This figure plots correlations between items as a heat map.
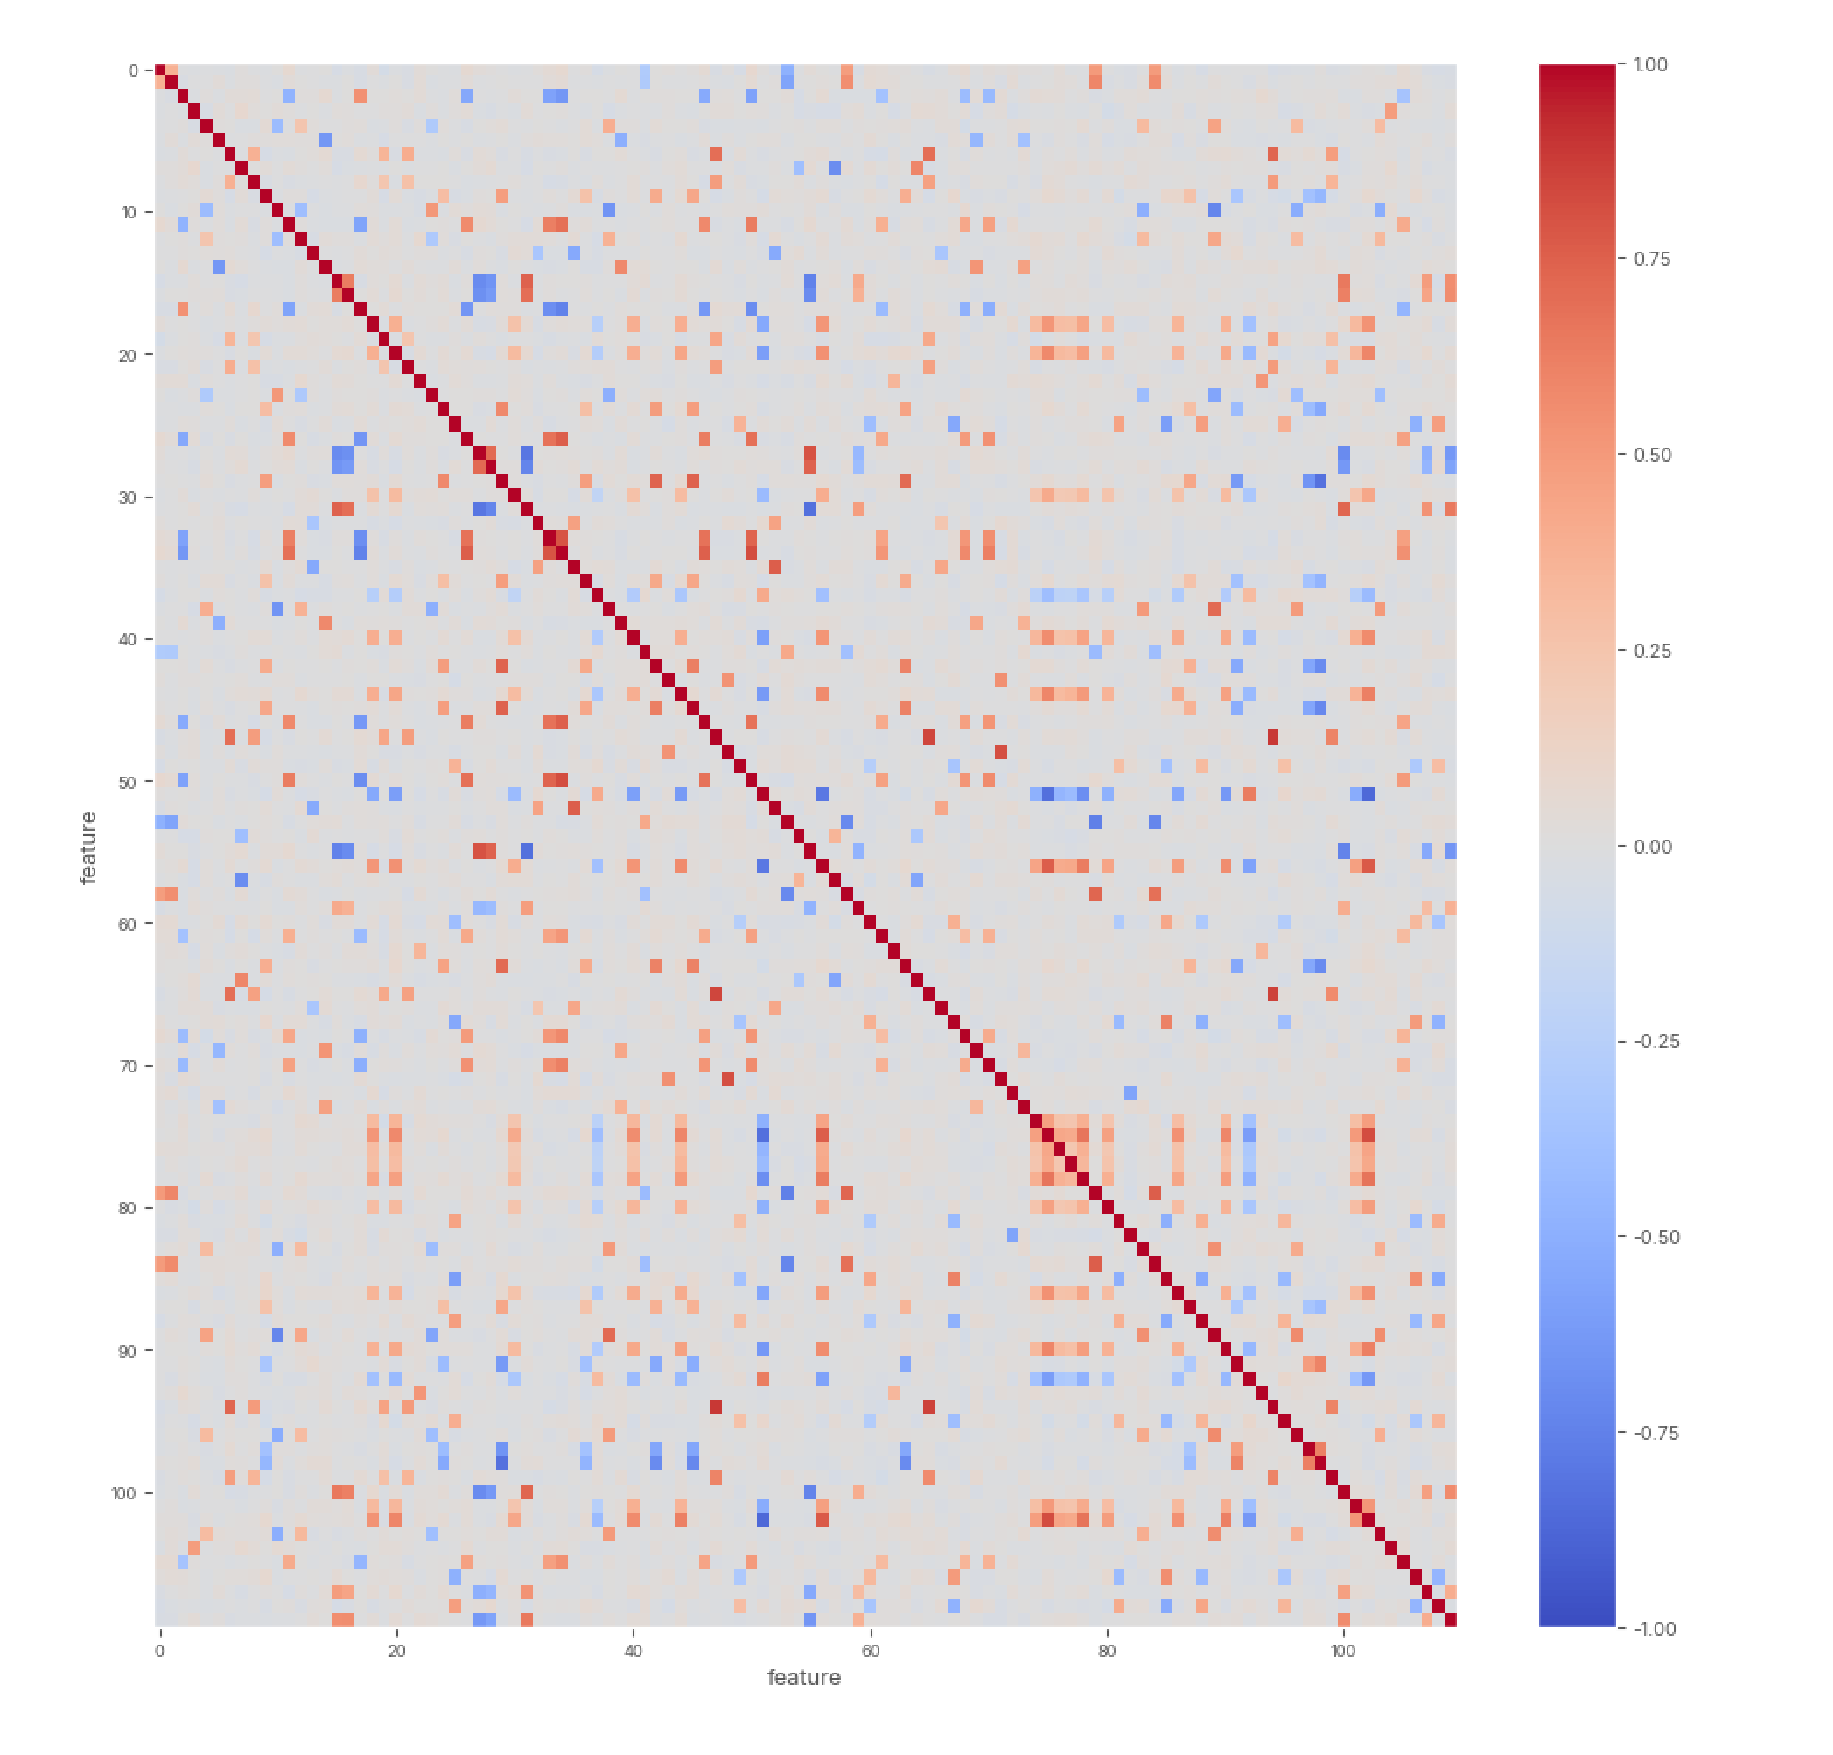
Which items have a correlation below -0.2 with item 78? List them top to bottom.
37, 51, 92
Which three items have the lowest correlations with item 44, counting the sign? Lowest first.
51, 92, 37
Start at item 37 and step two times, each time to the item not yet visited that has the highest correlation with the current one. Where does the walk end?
92
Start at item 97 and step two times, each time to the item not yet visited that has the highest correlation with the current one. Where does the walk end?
91
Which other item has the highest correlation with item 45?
29
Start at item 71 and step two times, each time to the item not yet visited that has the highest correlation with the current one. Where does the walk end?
43
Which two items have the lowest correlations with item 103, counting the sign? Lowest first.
10, 23
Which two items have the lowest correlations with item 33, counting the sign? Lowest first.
17, 2
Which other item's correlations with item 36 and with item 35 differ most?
52
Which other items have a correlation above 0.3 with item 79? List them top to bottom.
0, 1, 58, 84
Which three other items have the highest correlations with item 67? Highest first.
85, 106, 60
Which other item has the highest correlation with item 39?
14
